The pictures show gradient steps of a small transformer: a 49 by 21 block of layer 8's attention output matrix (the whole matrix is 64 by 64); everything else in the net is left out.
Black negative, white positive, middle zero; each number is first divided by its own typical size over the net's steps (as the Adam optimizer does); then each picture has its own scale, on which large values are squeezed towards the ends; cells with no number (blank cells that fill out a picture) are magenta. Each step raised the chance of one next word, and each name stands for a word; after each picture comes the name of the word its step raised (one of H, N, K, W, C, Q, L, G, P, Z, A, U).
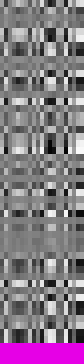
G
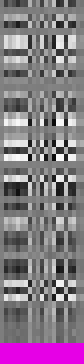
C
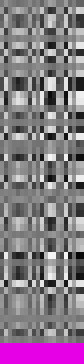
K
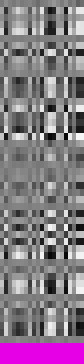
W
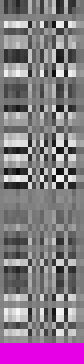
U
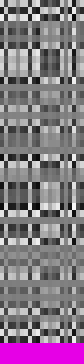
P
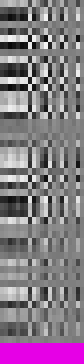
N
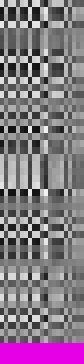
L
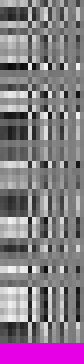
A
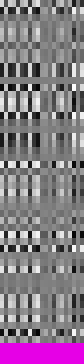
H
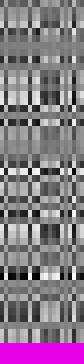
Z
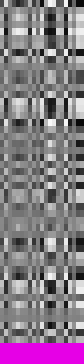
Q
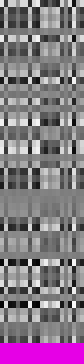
G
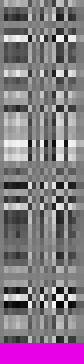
G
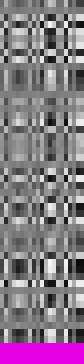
C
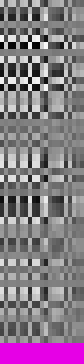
N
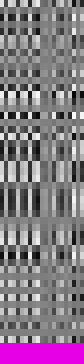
K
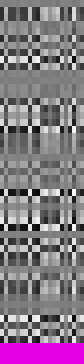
L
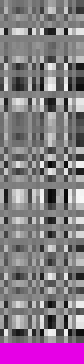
H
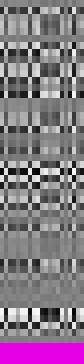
U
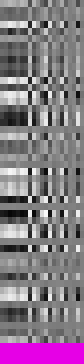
Z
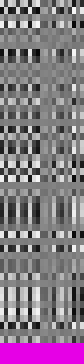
U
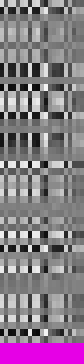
H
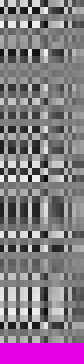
U
